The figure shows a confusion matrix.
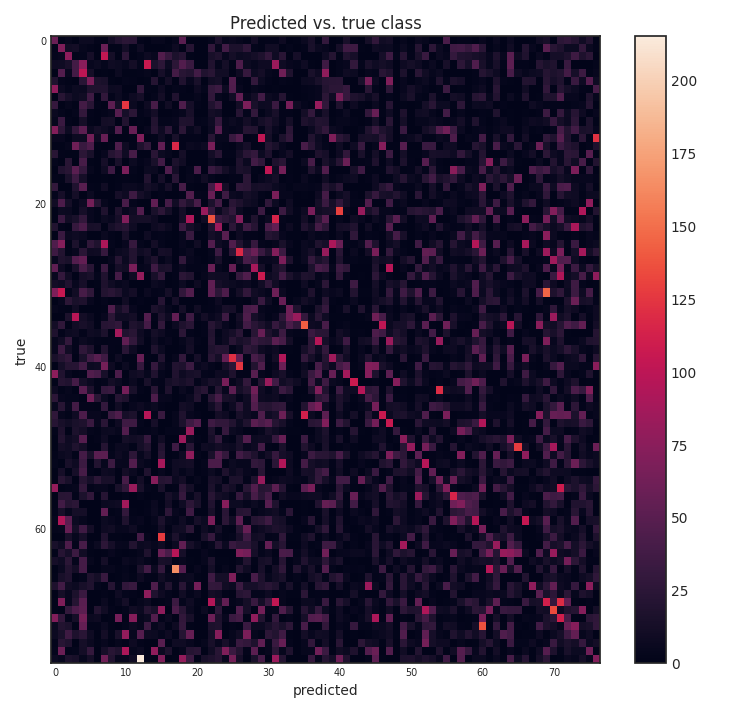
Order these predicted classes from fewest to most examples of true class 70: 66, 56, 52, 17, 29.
66, 56, 17, 29, 52
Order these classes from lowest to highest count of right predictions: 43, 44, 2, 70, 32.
44, 32, 2, 43, 70
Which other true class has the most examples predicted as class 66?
59
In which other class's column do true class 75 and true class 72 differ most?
60
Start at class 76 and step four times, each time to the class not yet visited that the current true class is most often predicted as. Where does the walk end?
45
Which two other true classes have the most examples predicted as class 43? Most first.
21, 54
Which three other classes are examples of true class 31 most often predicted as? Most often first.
69, 1, 0
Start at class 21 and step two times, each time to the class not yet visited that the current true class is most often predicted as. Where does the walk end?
26
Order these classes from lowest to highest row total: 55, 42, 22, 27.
27, 42, 55, 22
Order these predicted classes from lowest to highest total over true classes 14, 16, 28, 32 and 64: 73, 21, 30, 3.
21, 3, 30, 73
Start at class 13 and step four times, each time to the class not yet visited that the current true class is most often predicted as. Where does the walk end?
15
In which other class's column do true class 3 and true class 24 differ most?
13
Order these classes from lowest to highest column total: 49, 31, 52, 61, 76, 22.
61, 76, 49, 52, 31, 22
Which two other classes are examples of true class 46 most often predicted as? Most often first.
35, 13
